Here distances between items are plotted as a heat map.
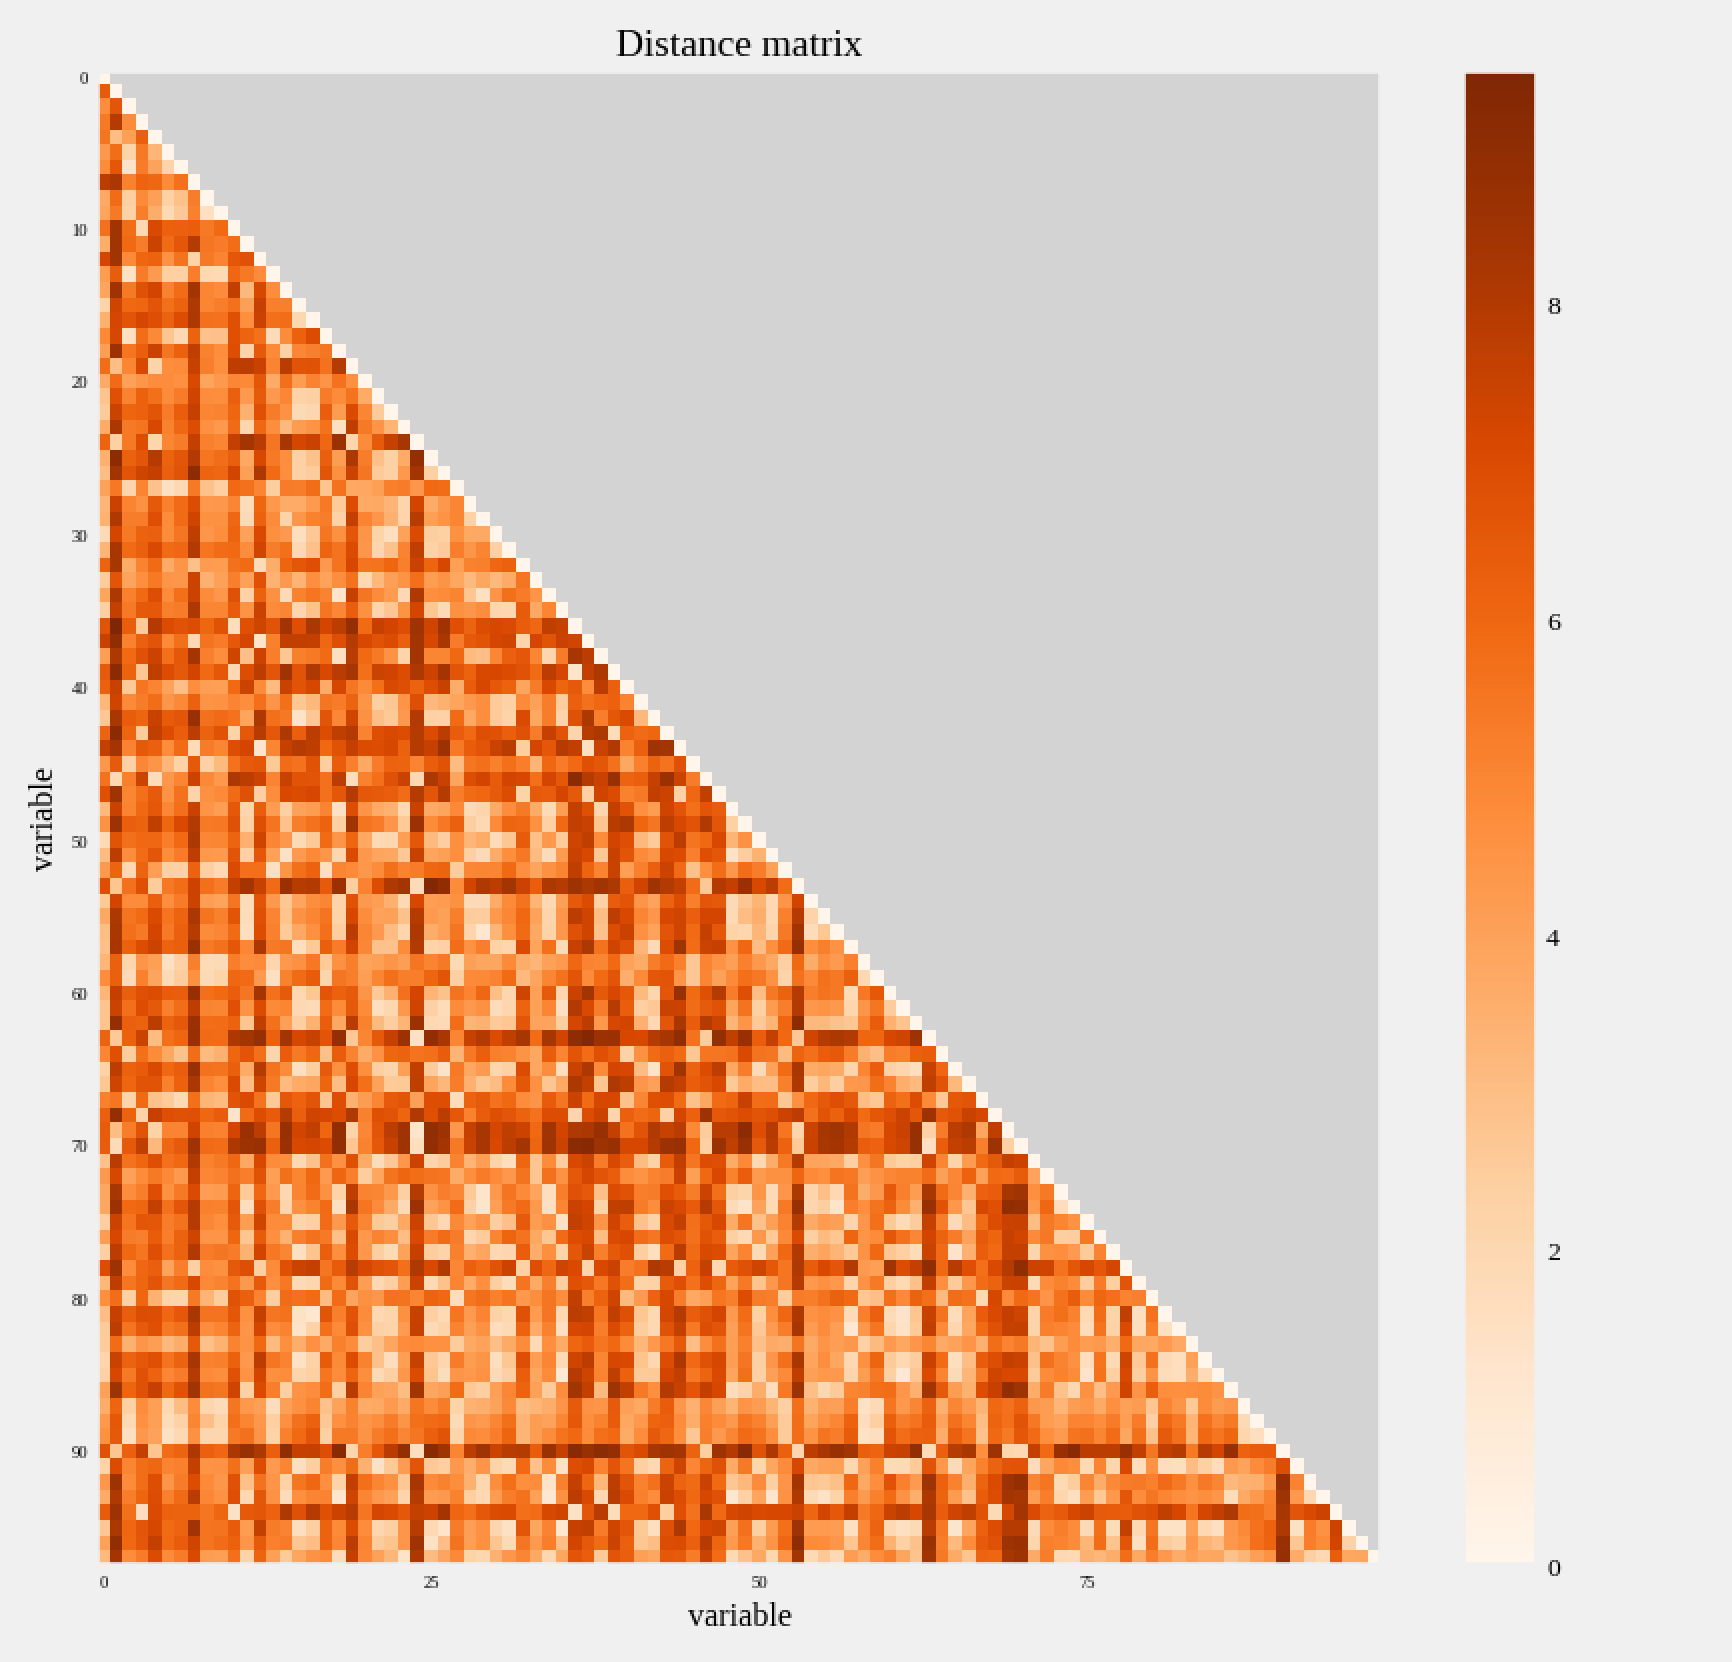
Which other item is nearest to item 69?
24
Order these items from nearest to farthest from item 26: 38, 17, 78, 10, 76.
38, 76, 17, 10, 78
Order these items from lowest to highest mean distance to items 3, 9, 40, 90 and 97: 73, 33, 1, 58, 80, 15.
58, 80, 33, 73, 15, 1
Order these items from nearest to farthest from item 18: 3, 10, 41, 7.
41, 3, 10, 7
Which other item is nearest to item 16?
81
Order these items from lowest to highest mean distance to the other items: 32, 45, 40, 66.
66, 45, 32, 40
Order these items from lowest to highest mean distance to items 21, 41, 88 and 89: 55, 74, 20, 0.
0, 20, 55, 74
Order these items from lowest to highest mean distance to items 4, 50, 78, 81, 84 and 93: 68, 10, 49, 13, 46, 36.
13, 49, 46, 10, 68, 36
